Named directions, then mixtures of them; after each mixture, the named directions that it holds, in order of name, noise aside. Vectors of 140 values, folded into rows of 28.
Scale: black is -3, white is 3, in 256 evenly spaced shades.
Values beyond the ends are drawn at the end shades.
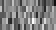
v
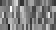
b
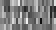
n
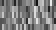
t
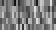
t.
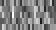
n, t, v.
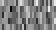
b, t.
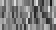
t.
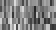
b, t, v.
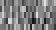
b, v.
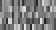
b, n, v.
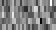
n, t.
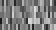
b, t, v.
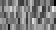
b, n, v.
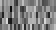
b, v.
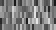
t, v.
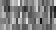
n.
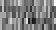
n, t, v.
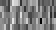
b, n, v.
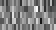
n, t, v.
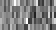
b, n, t.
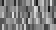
t.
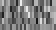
b, n, t.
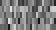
b, n.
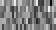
t.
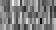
n, v.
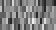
v.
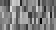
b, n, v.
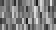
t.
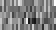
n, t, v.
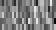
t.
